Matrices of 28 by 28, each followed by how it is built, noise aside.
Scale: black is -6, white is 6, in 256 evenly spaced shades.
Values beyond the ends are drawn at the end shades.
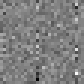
uneven columns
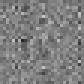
low rank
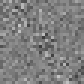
block diagonal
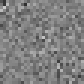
block diagonal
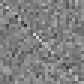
diagonal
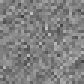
Hankel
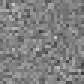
block diagonal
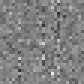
uneven columns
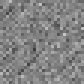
Hankel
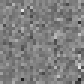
uneven columns
